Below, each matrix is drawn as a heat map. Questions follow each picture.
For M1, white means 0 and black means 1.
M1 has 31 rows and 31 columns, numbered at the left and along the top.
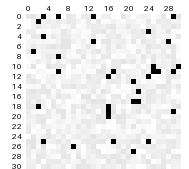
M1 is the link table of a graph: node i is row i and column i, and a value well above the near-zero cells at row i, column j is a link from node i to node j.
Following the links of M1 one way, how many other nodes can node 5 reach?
3
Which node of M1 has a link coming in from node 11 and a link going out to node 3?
node 25
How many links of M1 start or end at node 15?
1
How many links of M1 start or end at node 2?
2
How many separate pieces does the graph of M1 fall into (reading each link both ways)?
3
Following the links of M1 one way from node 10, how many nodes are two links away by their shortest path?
3
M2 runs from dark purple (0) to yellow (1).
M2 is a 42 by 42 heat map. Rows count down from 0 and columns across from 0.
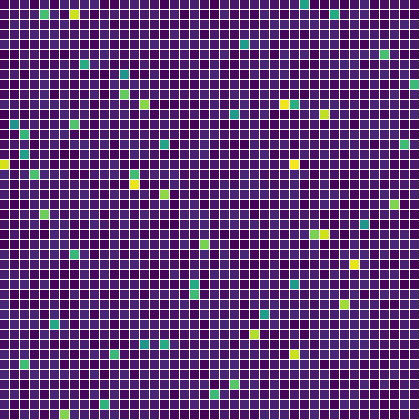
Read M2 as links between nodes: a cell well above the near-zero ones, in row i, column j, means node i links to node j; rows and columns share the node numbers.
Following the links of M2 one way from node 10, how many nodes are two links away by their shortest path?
3
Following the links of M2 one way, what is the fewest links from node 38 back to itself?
4
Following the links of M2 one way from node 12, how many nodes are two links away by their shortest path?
2
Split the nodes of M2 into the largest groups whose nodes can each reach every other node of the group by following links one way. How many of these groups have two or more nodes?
5
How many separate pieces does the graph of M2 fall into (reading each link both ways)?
6
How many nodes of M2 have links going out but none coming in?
5
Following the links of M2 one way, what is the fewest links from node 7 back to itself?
2
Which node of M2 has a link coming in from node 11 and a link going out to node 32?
node 23
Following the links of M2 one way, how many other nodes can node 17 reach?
3
